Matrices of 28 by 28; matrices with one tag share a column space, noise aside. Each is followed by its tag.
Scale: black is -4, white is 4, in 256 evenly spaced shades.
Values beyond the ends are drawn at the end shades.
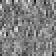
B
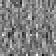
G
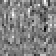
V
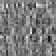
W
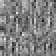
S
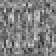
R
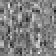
R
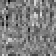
V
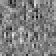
G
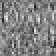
R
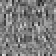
V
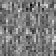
W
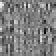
W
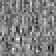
S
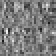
W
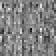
W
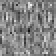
R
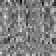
V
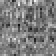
V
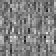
W
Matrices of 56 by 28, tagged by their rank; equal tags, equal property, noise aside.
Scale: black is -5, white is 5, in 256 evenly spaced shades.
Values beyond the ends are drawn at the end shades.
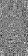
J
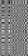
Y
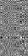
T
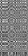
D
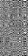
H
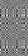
Y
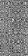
J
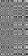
Y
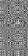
H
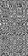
T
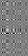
Y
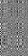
D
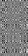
D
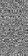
J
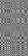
Y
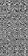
J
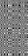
D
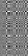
Y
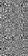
T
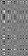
Y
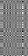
Y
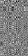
T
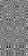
D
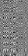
H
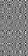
D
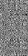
J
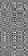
H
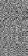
J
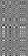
Y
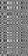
Y
